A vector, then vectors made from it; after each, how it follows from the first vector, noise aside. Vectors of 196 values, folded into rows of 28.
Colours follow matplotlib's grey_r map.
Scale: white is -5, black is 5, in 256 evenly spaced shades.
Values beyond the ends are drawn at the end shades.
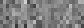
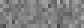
reversed, negated, shrunk.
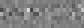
wrapped around, partly zeroed.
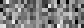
reversed, scaled up.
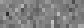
wrapped around, partly zeroed.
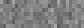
reversed, negated, shrunk.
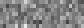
sign-scrambled.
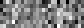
reversed, scaled up.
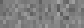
wrapped around, shrunk.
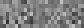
wrapped around.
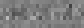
negated, partly zeroed.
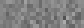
wrapped around, shrunk.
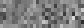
wrapped around.
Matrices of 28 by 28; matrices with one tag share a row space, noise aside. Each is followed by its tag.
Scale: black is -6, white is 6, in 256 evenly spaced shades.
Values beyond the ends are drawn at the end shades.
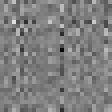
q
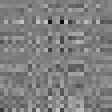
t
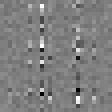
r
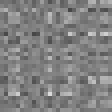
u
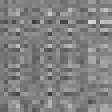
u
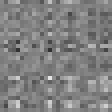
u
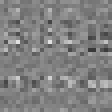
u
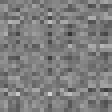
u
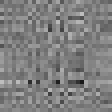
t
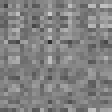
u
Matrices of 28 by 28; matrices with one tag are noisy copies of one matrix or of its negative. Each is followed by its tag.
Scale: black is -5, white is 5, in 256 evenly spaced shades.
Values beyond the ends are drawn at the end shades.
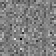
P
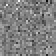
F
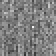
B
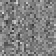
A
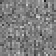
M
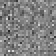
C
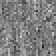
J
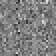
F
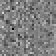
A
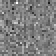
A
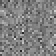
P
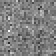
C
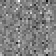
F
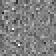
A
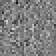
A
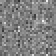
F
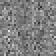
C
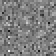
C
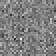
P
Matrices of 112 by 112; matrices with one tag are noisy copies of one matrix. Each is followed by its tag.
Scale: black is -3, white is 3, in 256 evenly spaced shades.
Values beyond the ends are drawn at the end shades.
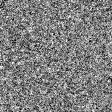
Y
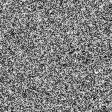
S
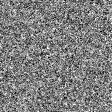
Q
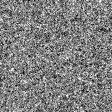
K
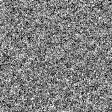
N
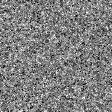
K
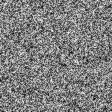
S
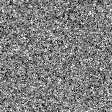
Q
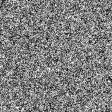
Y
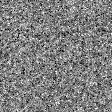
K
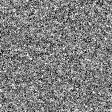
Q
